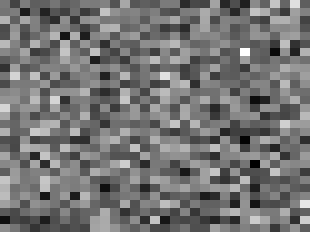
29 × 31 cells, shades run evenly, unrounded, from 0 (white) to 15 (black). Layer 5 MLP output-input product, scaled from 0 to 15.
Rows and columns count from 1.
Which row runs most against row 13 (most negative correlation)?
28
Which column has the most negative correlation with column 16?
22
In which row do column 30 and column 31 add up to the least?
26
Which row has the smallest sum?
19
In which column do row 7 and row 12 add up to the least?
25
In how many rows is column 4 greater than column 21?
14
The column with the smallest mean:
1
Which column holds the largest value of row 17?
23
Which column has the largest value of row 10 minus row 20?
5
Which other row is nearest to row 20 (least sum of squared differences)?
15
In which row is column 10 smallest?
7
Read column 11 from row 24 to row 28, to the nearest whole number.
14 10 10 5 5
